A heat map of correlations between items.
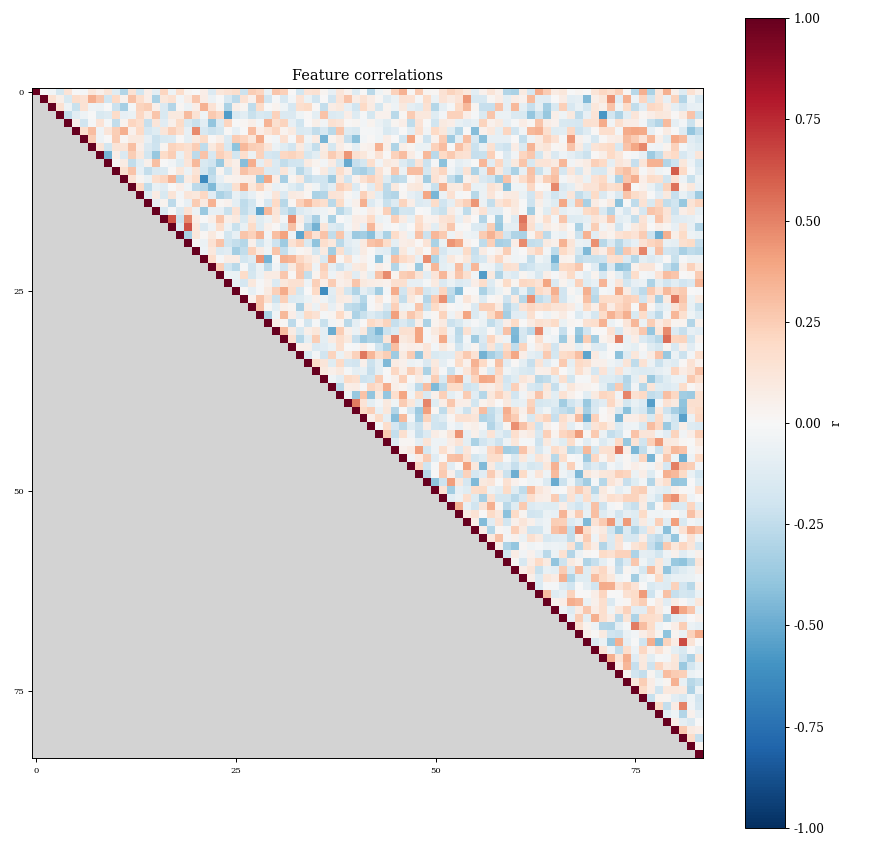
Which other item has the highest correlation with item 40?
39
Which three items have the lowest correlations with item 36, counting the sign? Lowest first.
25, 6, 77
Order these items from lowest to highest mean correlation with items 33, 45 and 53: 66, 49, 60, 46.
49, 60, 46, 66
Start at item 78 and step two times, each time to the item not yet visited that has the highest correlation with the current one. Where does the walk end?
23
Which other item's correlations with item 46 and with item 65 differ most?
81
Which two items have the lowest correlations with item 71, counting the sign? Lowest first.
3, 22
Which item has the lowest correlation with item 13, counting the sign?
50
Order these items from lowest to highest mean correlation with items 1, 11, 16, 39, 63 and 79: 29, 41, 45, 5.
45, 29, 41, 5
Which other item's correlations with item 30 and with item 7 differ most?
43
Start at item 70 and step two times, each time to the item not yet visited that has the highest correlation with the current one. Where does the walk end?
17
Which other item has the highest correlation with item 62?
26
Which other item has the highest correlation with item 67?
75
